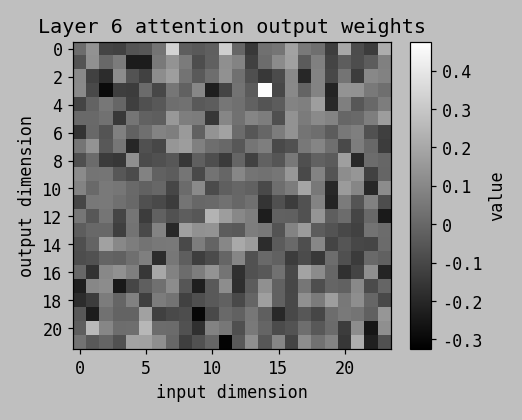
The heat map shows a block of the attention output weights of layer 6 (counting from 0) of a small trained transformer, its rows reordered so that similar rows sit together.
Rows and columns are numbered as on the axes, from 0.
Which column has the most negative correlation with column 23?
10
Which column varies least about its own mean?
15
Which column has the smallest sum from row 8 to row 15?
19
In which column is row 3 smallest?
2
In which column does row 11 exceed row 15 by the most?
18
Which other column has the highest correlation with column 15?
6
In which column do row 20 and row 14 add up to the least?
22
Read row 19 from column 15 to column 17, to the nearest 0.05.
-0.2 -0.1 -0.05
